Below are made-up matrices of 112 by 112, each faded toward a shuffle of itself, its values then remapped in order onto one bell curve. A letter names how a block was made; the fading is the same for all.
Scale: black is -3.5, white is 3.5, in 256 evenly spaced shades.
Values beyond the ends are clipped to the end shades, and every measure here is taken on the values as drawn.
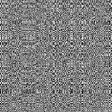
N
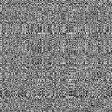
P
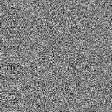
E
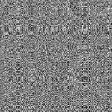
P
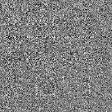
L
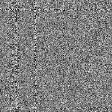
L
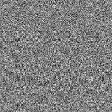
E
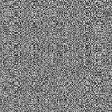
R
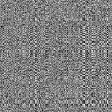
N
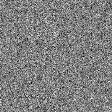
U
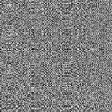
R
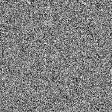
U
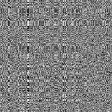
N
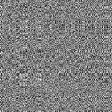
R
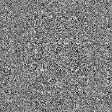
L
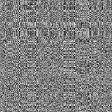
N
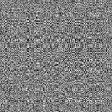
R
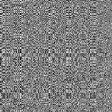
N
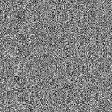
E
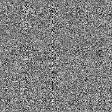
L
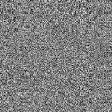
E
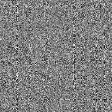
L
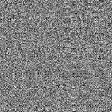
E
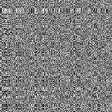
N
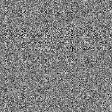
L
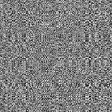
R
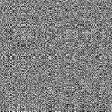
R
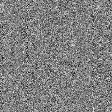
U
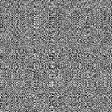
R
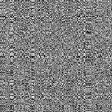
P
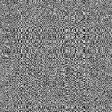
N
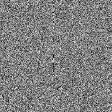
U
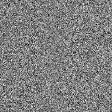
U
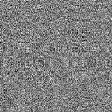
E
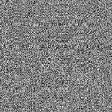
E
